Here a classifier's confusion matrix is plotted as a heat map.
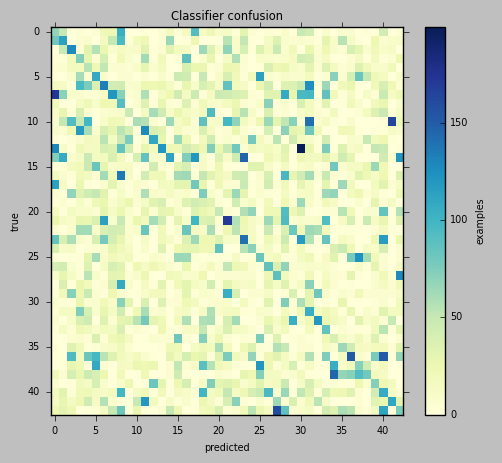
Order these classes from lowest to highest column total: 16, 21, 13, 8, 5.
13, 5, 16, 21, 8
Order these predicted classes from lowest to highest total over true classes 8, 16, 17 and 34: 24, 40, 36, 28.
24, 36, 40, 28
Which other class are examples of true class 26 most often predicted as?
28
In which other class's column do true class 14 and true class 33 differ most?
23
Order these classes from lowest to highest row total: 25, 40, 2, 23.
25, 2, 40, 23
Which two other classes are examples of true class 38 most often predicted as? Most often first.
34, 37
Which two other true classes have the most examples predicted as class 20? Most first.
24, 35
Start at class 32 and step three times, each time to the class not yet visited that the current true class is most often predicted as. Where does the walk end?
6
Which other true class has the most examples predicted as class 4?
10
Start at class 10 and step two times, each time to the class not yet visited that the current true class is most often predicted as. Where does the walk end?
11
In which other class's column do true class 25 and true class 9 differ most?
37
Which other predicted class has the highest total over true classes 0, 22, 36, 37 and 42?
40
